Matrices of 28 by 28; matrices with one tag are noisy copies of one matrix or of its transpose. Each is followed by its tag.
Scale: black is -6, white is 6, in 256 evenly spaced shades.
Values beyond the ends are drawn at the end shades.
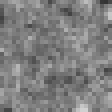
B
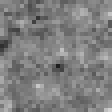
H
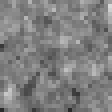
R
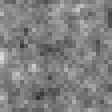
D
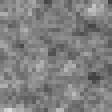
R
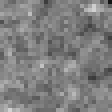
R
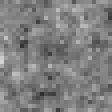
D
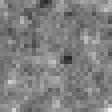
H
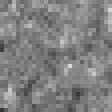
R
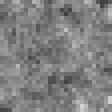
B
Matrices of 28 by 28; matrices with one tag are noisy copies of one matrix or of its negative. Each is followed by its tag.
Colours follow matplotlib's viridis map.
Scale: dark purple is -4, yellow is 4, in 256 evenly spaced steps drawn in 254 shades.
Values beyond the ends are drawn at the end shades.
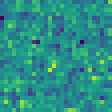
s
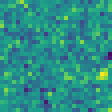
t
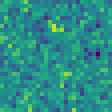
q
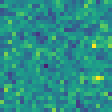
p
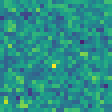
s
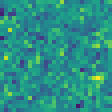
p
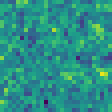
t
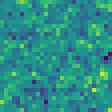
t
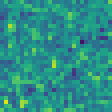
s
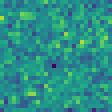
s
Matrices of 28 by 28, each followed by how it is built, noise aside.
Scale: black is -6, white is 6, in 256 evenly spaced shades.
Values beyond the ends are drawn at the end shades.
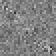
banded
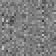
uneven columns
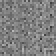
repeating rows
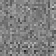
low rank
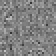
uneven columns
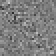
banded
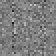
uneven columns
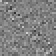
banded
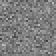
repeating rows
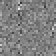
uneven columns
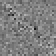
banded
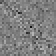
banded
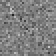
banded
